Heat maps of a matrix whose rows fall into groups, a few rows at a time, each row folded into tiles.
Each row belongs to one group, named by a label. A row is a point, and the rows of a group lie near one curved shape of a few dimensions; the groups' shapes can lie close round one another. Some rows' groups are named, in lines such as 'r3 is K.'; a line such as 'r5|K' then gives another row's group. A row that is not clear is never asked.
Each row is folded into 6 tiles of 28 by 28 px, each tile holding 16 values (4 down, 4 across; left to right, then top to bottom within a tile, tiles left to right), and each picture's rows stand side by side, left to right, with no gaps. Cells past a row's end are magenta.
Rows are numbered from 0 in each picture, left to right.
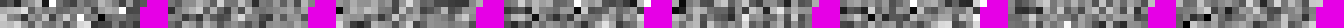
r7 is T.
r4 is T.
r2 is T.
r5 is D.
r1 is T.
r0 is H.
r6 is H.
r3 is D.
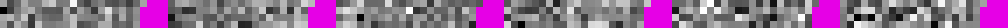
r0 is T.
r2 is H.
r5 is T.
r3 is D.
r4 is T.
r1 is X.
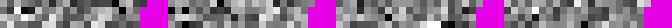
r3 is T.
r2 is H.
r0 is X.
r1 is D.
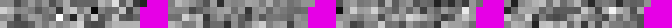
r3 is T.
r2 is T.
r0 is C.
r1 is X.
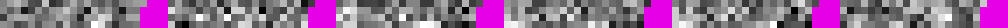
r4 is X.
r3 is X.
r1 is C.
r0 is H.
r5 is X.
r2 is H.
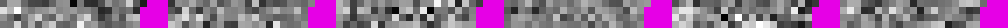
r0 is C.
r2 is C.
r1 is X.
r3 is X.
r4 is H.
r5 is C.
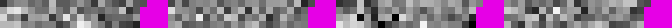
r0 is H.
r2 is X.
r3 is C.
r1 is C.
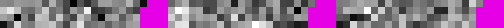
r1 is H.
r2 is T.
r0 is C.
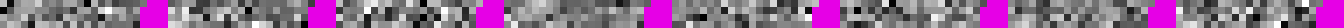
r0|T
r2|T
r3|T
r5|D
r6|X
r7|X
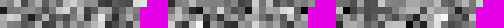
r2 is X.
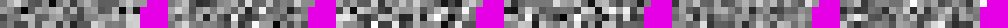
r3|T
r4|X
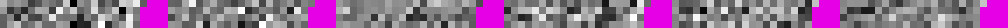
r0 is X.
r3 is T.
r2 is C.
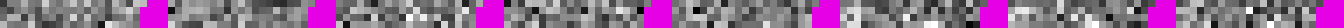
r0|X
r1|T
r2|T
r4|X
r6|H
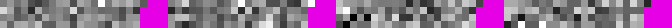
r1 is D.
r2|C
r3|C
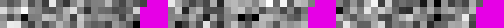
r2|T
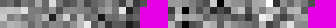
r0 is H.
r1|D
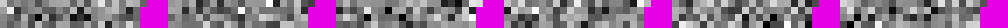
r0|C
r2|D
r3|T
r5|C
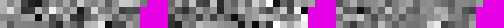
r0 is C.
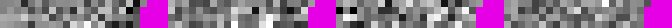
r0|H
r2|D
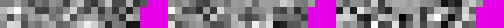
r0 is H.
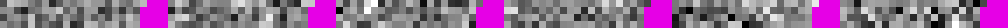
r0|X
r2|T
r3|C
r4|X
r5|C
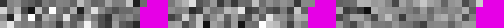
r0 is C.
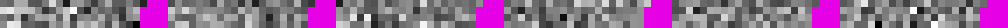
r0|H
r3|X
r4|X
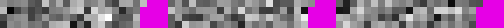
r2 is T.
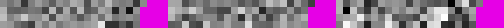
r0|H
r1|C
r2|X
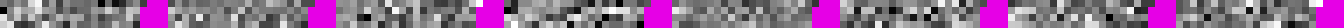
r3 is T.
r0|T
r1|C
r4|C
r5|C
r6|H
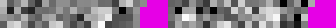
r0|X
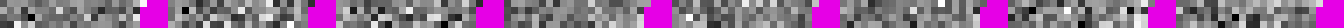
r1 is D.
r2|D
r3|X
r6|X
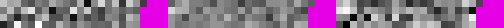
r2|C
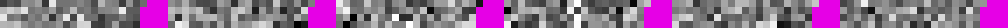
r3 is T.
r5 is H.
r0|H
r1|H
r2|C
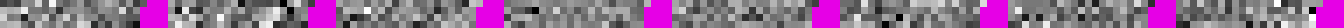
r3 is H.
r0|H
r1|X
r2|T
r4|C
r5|X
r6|C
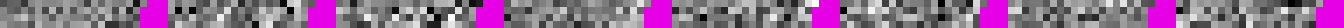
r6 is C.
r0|H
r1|X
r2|C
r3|X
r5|T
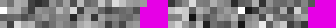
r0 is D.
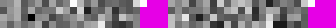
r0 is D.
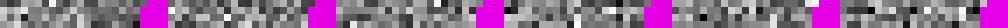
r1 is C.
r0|H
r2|D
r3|T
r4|D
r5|H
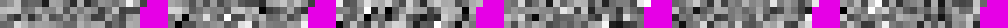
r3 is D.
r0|C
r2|T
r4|D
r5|T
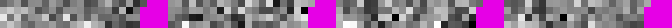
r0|H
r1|D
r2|X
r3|X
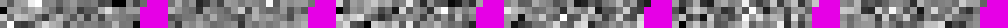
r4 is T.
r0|T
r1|D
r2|T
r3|C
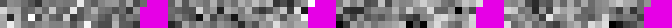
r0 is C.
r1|D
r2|X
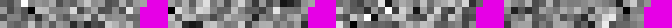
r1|T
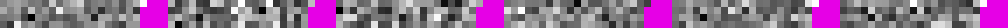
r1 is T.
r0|D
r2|D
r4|D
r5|D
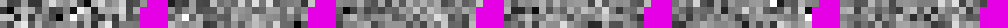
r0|T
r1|X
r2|X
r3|H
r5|C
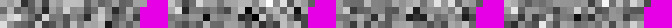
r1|C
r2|C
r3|C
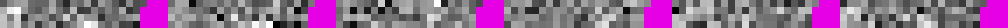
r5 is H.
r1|H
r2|D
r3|X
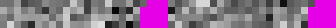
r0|H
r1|T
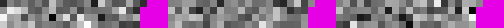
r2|D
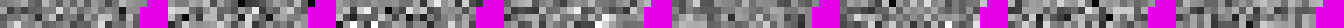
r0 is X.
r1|C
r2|C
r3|H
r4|X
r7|X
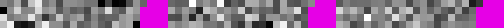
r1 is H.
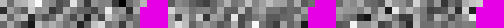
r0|T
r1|C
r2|D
